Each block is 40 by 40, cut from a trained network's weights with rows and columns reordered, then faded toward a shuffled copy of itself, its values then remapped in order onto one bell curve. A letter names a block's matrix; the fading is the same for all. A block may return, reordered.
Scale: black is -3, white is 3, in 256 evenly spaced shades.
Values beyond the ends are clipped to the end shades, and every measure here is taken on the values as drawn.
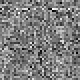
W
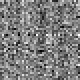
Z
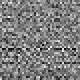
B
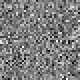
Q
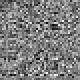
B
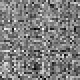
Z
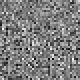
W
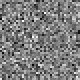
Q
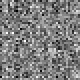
Z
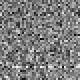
W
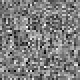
Q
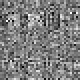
Z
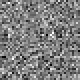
W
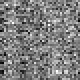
Z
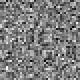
Q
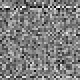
B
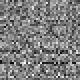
B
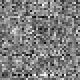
B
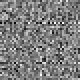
B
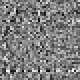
B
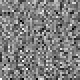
Q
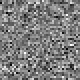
Q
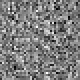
Q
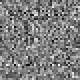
W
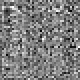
Z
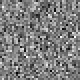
Q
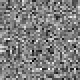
W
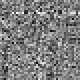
W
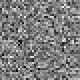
Q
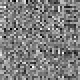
Z
